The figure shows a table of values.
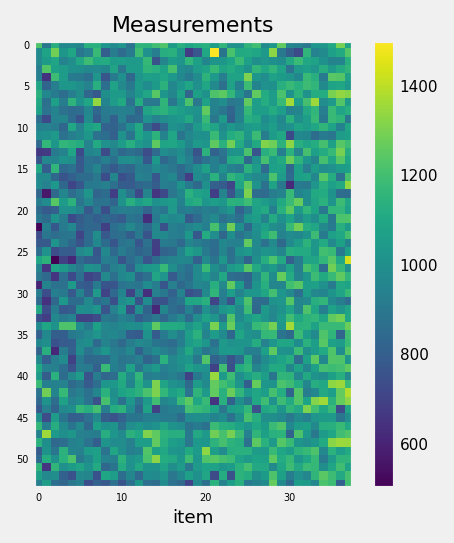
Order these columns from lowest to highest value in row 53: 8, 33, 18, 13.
18, 8, 13, 33
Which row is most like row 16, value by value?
53
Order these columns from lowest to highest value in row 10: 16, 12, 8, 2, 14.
14, 8, 2, 16, 12
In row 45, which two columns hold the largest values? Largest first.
25, 26
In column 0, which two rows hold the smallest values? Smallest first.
22, 29
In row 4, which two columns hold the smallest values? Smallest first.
1, 8
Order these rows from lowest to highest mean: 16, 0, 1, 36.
16, 36, 1, 0
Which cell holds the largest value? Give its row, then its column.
1, 21
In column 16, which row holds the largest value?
3
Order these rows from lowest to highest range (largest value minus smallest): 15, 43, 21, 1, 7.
15, 7, 21, 43, 1
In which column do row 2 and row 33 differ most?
6
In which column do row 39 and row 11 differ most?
21
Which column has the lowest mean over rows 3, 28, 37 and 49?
2
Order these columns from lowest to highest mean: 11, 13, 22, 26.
11, 13, 22, 26
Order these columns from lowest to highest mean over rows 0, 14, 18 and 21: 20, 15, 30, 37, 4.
4, 15, 20, 37, 30
